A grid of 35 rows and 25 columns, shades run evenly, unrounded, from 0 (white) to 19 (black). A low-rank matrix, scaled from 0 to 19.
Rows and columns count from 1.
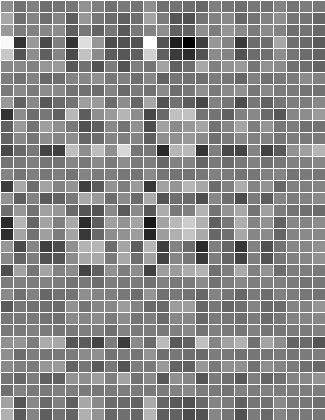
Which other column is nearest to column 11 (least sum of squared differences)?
9
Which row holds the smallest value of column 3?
4
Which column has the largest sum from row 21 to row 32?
16
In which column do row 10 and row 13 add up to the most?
1
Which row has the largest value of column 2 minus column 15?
13
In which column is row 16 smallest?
15
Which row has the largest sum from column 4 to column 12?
29
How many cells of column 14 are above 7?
31
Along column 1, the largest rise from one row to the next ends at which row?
10
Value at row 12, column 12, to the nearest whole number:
12
